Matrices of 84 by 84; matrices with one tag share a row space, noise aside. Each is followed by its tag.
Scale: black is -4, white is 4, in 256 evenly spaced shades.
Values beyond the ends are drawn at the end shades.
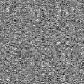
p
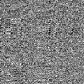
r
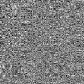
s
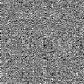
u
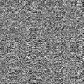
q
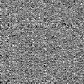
u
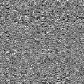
p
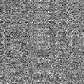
r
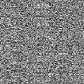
r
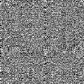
u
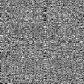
u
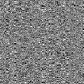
p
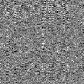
p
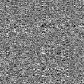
p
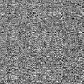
q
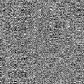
s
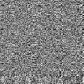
q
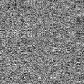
s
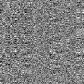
s
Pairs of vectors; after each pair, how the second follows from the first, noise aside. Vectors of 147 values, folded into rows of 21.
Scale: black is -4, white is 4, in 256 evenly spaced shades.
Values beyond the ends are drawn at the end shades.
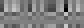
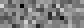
shuffled.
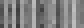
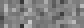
wrapped around, negated, partly zeroed.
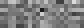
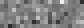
wrapped around, negated, partly zeroed.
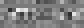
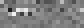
partly zeroed.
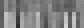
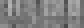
reversed, shrunk.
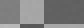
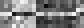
wrapped around, scaled up.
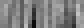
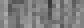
reversed, shrunk.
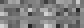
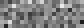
shuffled.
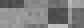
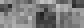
wrapped around.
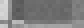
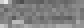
partly zeroed.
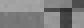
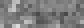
wrapped around, negated, partly zeroed.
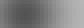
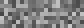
shuffled.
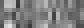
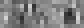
wrapped around, negated.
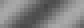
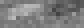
wrapped around, negated, partly zeroed.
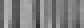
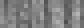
reversed, shrunk.
